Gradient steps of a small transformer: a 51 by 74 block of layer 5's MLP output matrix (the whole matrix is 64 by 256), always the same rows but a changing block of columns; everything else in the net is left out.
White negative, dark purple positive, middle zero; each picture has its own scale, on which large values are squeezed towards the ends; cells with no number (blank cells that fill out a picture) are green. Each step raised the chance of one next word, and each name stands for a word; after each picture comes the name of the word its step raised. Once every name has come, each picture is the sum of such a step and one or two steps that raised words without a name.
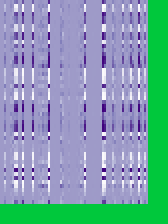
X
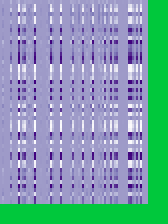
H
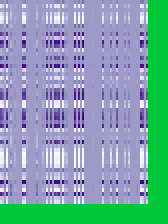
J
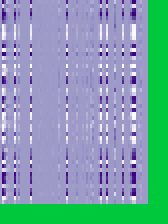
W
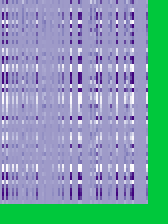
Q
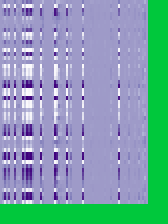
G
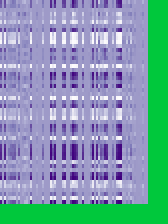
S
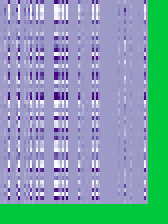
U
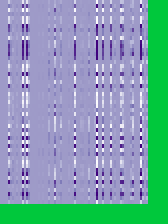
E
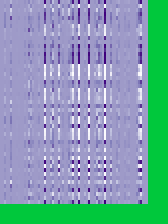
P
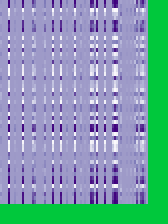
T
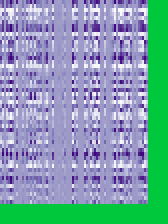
U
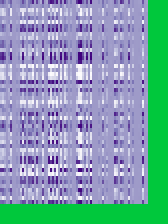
P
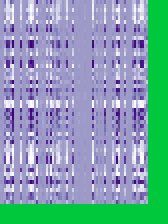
J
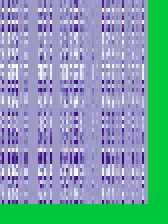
H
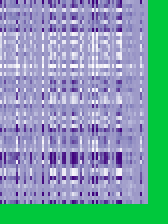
T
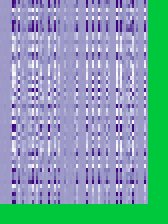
T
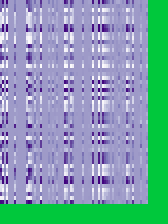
S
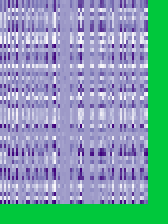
S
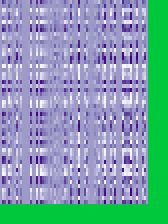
Q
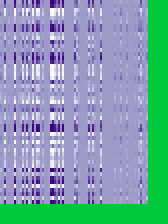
T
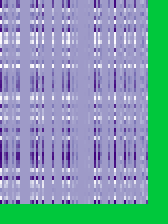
S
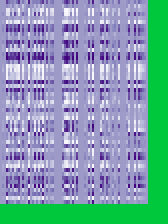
H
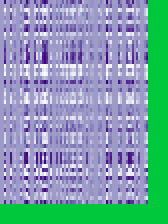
P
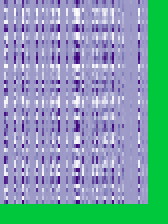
S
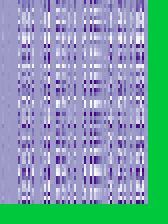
S
